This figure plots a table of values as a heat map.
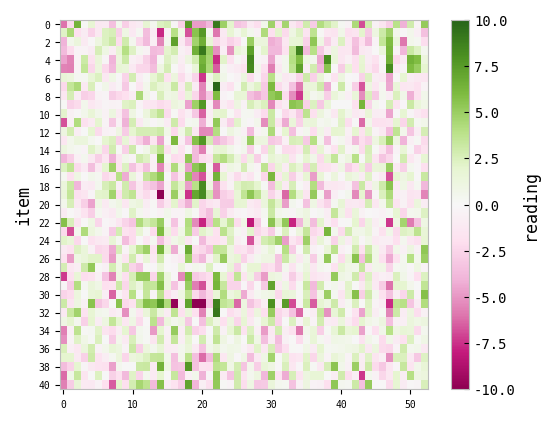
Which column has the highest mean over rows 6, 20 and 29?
30
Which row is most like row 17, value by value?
29
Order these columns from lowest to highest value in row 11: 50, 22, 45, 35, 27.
45, 27, 35, 50, 22
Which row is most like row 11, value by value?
39
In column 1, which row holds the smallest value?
23
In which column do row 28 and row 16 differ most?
22
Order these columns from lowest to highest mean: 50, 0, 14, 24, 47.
0, 47, 24, 50, 14
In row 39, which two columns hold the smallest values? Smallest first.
43, 0
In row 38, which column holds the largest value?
18
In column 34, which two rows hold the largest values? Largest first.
3, 5
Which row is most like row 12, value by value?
37
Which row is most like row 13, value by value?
2
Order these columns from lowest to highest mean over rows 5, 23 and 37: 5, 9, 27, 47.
9, 5, 47, 27
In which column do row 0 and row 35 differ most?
20
